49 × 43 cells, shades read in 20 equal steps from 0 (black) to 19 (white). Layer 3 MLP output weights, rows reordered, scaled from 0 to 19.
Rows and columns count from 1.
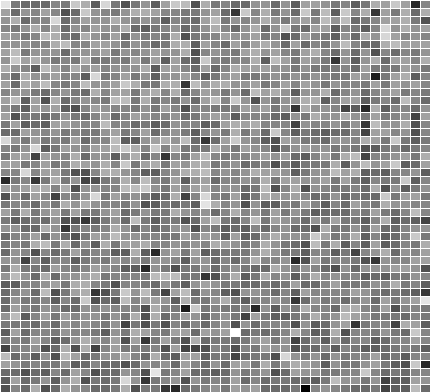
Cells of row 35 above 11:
10
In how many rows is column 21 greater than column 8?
26
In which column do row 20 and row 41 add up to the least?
17
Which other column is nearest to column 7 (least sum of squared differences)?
23
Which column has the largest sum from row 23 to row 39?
21
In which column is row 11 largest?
13
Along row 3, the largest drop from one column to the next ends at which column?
7
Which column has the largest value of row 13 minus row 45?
24
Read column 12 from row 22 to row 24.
13 10 10
